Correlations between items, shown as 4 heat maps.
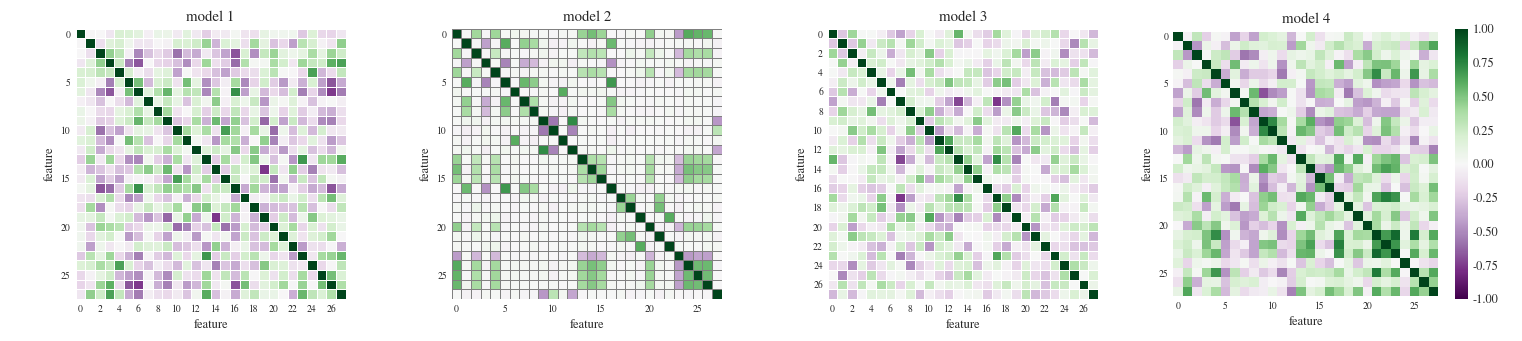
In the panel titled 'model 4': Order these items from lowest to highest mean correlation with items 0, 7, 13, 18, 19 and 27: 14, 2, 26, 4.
2, 4, 26, 14
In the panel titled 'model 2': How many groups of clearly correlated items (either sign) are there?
6
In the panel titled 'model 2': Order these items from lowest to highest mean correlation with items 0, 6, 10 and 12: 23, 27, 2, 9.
23, 27, 9, 2
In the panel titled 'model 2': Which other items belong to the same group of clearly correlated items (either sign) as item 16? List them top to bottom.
1, 3, 5, 7, 8
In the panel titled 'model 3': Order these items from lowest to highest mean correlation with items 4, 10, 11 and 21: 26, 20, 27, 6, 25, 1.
20, 6, 27, 25, 1, 26
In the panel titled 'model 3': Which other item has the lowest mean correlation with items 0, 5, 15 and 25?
7
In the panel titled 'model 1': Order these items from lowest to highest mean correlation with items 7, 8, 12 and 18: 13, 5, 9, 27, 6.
5, 27, 13, 6, 9
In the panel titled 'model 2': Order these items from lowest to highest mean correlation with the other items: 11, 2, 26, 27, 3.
3, 27, 11, 2, 26
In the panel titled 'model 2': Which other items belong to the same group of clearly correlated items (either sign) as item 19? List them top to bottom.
22
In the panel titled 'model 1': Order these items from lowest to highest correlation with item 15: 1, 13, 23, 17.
17, 1, 23, 13
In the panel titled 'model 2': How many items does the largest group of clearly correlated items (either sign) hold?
11
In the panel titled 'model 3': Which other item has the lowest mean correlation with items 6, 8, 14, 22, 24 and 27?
2
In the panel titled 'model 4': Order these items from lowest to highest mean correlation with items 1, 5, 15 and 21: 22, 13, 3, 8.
8, 22, 3, 13
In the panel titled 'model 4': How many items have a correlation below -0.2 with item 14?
5
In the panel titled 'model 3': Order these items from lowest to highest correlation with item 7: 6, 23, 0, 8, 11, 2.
23, 0, 11, 2, 6, 8
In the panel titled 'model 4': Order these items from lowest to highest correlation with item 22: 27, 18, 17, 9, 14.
18, 27, 9, 14, 17
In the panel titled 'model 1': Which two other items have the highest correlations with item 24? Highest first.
4, 19
